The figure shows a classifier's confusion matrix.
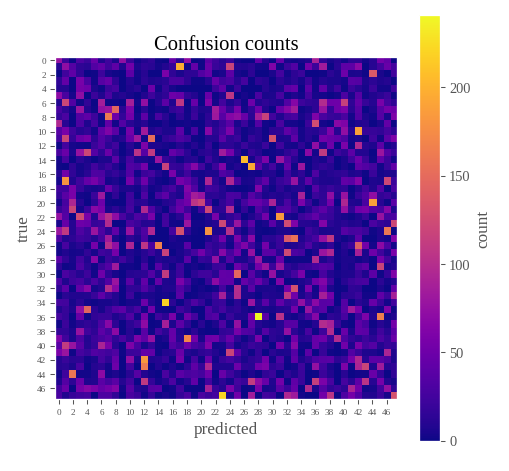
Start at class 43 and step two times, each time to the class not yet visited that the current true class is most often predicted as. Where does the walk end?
42
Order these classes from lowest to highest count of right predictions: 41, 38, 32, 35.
41, 32, 35, 38
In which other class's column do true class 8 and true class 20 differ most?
44
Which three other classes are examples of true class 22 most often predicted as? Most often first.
31, 3, 7
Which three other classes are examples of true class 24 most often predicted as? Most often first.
21, 46, 17
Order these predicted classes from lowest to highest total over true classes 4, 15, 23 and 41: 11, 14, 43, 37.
14, 43, 11, 37
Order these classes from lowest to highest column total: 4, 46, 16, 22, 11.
11, 16, 22, 4, 46
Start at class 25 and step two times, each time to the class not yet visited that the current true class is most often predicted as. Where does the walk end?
32
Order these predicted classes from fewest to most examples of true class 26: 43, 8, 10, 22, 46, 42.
22, 46, 43, 8, 10, 42
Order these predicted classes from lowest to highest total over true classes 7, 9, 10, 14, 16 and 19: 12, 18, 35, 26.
35, 18, 12, 26
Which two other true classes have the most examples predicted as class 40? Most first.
6, 20
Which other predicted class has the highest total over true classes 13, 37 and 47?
23
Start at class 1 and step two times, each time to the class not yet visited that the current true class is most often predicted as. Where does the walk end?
46
